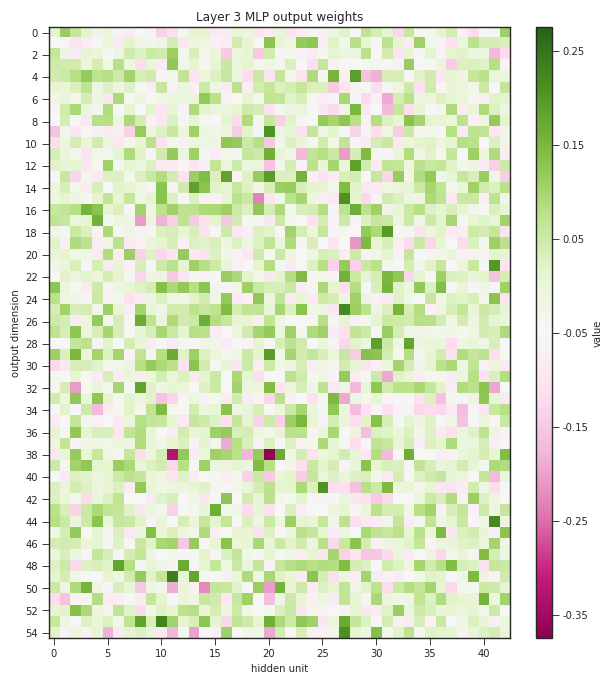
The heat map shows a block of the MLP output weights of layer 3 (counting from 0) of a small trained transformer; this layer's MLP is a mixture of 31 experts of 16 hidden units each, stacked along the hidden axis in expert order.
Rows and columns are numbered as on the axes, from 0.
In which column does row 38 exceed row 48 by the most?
2
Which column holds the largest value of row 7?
28
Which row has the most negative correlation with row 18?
6
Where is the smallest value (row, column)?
38, 20
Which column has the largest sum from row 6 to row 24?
13
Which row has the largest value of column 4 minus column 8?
17
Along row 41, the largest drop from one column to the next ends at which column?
26
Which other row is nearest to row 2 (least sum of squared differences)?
37
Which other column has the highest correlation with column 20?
11
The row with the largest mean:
16
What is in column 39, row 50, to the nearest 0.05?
-0.05
